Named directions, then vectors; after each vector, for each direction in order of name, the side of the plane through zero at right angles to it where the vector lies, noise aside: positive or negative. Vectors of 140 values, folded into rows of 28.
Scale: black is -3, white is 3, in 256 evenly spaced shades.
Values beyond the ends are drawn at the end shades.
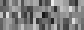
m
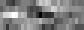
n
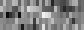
negative, negative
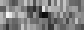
positive, positive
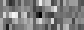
negative, positive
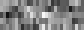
negative, negative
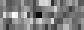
negative, positive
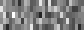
negative, positive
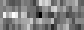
negative, positive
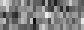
negative, negative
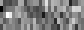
positive, positive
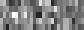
negative, positive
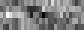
positive, positive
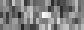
negative, negative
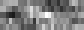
negative, negative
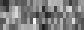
positive, positive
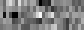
positive, negative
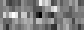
negative, positive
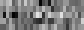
positive, negative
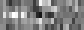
negative, positive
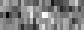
negative, negative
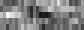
positive, positive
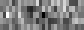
positive, positive
